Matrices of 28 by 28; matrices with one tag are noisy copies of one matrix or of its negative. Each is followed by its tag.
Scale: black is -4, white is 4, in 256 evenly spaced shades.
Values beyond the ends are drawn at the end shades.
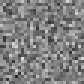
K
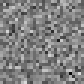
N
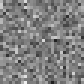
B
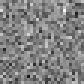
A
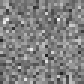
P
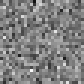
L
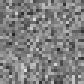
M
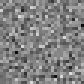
N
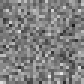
P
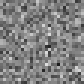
N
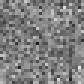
P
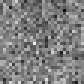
A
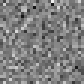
N
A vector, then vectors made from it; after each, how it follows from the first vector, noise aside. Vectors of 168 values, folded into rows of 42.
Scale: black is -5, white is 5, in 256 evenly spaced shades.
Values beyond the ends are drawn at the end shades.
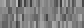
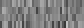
reversed.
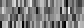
reversed, scaled up.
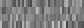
reversed, negated.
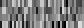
reversed, scaled up.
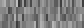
copied.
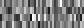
wrapped around, negated, scaled up.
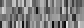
reversed, scaled up.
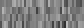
reversed.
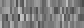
wrapped around, negated.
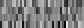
reversed, scaled up.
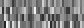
wrapped around, negated, scaled up.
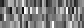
wrapped around, negated, scaled up.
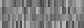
reversed, negated.
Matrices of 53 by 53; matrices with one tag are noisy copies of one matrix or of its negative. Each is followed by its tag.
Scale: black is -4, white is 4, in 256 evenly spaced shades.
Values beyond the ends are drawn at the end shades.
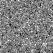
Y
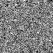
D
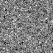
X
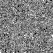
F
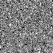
Y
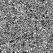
F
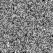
F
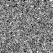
D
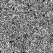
F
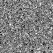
Y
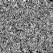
D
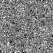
F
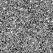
X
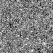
Y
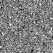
Y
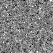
D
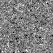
F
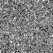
F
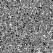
Y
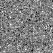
Y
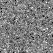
F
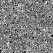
F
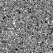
X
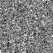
F
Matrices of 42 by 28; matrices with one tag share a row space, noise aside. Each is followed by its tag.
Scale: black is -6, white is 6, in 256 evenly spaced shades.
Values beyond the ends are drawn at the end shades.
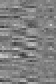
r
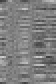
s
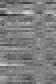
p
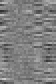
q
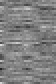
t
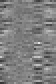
q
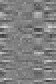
q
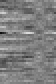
p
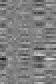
s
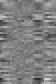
q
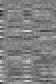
t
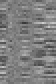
s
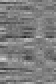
p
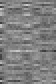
t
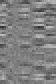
s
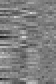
r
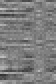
p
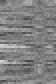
p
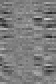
q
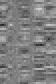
s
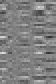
s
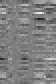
s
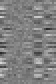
q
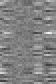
q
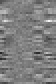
q
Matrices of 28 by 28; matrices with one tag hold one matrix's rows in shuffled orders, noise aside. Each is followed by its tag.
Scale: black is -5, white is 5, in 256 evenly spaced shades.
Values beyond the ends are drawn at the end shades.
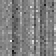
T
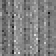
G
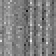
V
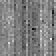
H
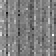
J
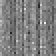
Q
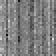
J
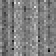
G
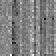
T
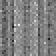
G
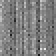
Q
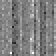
T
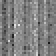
G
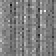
Q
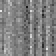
V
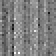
G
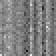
V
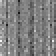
J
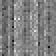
G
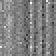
V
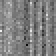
V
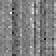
T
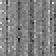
J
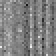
V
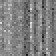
V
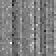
T
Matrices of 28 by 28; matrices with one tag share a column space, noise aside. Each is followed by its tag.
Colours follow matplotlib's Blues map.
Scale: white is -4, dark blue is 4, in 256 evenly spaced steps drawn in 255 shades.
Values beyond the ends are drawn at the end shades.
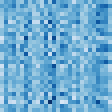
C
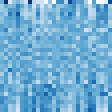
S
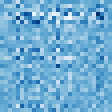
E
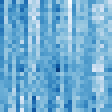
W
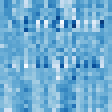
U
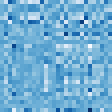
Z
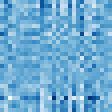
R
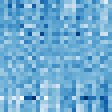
R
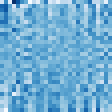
S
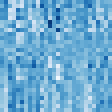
U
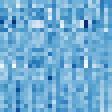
U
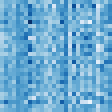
C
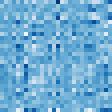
Z
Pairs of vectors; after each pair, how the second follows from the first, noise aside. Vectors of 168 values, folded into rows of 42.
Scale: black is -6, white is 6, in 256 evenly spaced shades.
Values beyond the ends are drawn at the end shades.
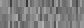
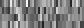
negated, scaled up.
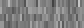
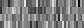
negated, scaled up.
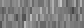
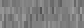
negated, shrunk.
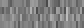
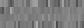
partly zeroed.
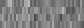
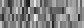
negated, scaled up.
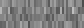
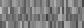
copied.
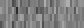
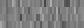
negated, partly zeroed.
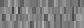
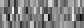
negated, scaled up.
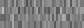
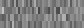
copied.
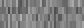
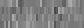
partly zeroed.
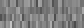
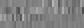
negated, partly zeroed.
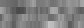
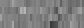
negated, partly zeroed.
